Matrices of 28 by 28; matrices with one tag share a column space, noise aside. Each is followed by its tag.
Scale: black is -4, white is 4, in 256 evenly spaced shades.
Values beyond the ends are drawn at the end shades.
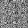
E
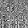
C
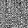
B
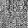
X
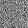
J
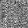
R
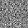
J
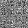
E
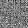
B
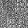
B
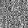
C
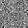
J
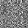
E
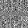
C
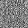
E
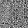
R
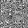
E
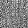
B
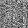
R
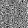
E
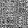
B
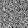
J
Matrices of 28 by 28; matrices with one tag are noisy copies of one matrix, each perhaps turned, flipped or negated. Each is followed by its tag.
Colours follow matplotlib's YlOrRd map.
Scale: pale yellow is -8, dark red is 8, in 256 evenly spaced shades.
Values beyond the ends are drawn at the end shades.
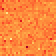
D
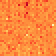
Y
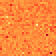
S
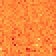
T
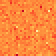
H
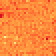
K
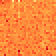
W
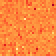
S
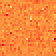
H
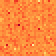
H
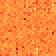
S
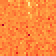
Y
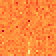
Y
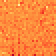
W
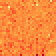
W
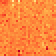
W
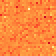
D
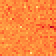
Y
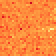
Y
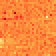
K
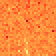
Y
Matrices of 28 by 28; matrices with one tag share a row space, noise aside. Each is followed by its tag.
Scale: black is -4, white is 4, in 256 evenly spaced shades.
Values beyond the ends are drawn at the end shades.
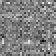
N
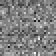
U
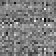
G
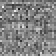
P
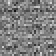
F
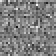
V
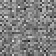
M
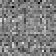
M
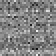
V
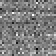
P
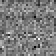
U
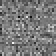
P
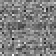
M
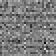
M
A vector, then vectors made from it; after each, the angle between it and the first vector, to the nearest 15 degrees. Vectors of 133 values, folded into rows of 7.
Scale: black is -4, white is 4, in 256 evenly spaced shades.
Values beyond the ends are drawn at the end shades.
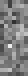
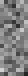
75 degrees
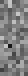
120 degrees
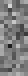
165 degrees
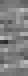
90 degrees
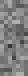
150 degrees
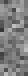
75 degrees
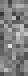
30 degrees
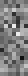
60 degrees
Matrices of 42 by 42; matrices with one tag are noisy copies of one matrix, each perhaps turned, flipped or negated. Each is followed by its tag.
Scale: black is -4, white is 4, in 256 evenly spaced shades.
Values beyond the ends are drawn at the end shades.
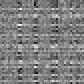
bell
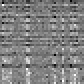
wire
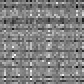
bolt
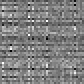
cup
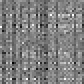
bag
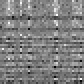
wire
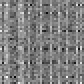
bolt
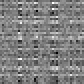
bell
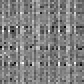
bell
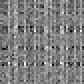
bell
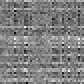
bag
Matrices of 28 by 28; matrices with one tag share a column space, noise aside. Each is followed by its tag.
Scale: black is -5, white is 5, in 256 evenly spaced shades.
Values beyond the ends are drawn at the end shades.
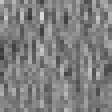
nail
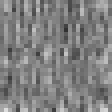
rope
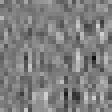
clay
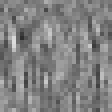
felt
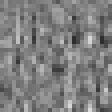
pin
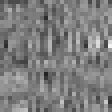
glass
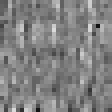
rope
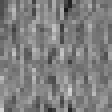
rope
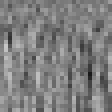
felt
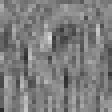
felt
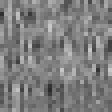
nail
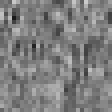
nail
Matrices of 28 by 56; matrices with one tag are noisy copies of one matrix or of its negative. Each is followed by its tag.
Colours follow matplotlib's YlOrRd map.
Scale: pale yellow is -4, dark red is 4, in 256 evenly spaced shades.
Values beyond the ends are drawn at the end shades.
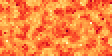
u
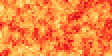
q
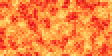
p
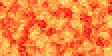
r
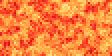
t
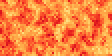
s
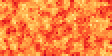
p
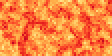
r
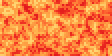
t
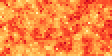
q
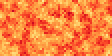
r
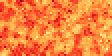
q
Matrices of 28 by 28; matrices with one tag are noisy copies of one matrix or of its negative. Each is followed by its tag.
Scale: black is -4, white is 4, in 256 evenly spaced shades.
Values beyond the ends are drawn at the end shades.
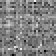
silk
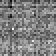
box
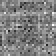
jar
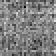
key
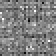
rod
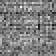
jar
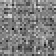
box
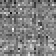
box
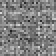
jar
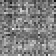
box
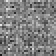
silk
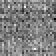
key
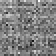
box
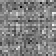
jar
